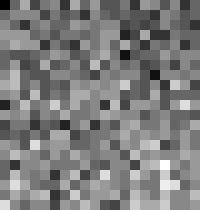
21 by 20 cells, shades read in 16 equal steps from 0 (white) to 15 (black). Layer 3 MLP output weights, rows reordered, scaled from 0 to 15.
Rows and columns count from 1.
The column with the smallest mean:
2
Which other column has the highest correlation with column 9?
16
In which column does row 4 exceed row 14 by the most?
13
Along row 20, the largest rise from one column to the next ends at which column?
6
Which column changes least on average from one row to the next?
10
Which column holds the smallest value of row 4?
15
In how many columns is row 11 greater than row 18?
8
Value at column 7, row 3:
9
